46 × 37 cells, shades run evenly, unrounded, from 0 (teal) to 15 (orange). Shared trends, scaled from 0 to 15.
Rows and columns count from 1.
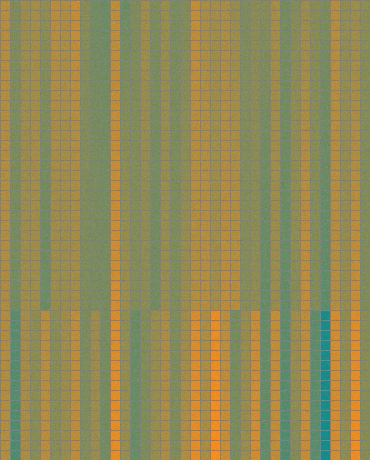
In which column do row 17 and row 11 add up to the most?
12
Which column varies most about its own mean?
33
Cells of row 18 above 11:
1
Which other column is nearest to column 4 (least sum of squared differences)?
6
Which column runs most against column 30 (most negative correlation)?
9
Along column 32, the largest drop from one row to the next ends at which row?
32
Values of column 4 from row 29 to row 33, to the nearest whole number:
9 9 9 8 8
